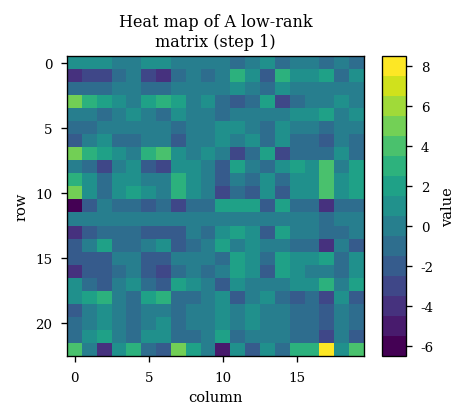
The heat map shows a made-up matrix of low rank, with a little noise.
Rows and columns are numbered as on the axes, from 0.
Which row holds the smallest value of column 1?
1
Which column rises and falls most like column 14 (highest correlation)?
11
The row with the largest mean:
22
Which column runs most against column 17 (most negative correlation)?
10
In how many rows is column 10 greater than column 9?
11
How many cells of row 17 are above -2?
17
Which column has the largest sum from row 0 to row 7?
0
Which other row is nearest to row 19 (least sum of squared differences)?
20
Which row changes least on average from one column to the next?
12
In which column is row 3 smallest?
14
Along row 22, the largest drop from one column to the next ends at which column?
18
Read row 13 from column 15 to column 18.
0 0 -1 -1
